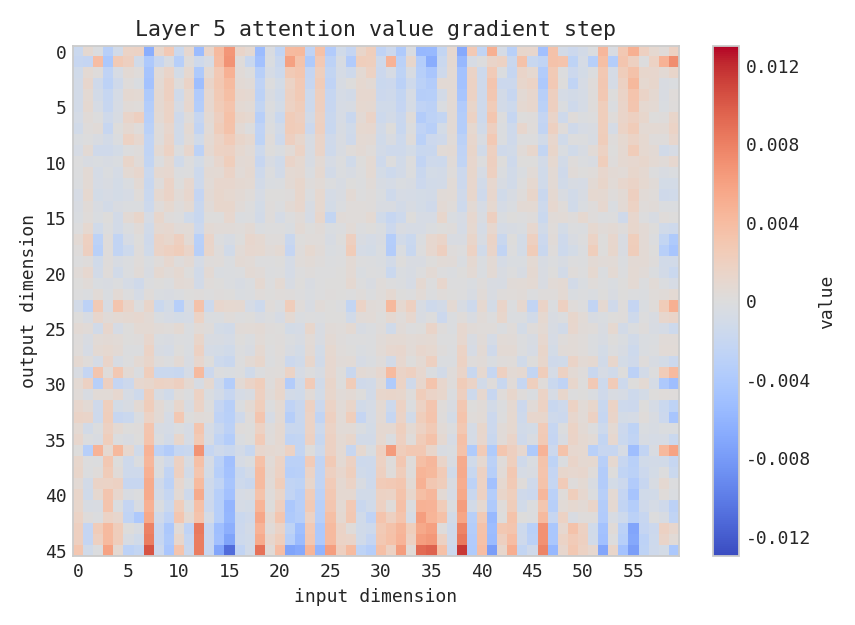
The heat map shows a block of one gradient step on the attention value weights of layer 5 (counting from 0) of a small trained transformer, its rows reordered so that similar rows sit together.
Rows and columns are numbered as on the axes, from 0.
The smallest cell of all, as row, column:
45, 15
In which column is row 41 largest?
38
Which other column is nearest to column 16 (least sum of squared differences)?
37
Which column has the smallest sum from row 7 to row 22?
12
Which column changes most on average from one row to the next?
59
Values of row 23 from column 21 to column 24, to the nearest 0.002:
0.002 0 0 0
